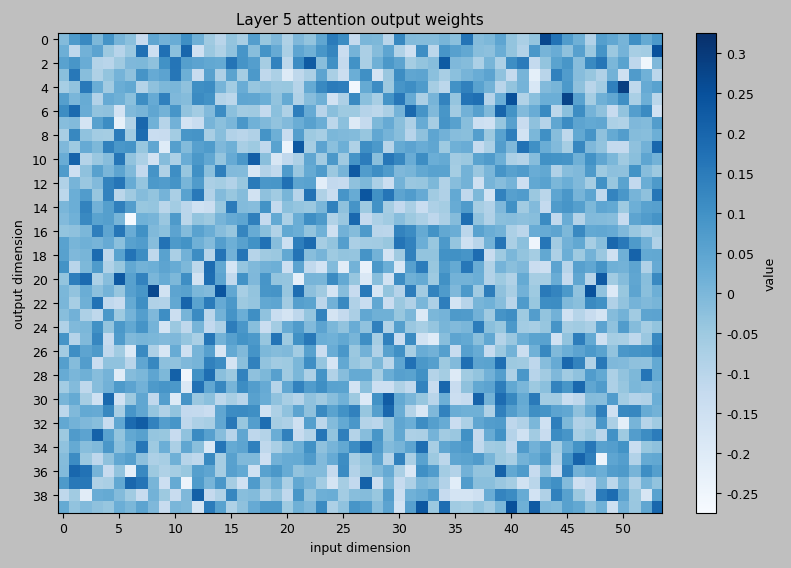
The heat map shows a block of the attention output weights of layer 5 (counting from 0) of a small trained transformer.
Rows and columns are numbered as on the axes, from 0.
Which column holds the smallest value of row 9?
20
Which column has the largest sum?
7
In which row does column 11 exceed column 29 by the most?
22
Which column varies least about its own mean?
0
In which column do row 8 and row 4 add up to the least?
26
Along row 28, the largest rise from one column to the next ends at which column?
12
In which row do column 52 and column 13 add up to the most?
28
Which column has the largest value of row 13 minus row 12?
29
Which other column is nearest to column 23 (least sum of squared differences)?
16
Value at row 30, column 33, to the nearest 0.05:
-0.1
